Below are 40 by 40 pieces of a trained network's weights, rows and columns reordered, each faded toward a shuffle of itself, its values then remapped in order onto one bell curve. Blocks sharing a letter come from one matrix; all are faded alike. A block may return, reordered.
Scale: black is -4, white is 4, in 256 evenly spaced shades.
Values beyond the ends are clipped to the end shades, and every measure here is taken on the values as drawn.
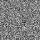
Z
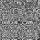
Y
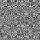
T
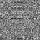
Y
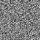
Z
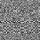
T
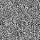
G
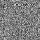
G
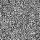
G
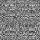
Y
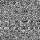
Y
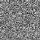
Z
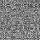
Y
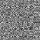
T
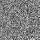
Z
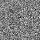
G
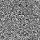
Z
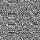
Y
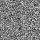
G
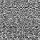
Y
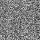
G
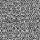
Y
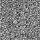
G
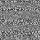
T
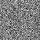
G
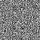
G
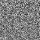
Z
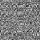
Y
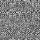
T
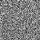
Z
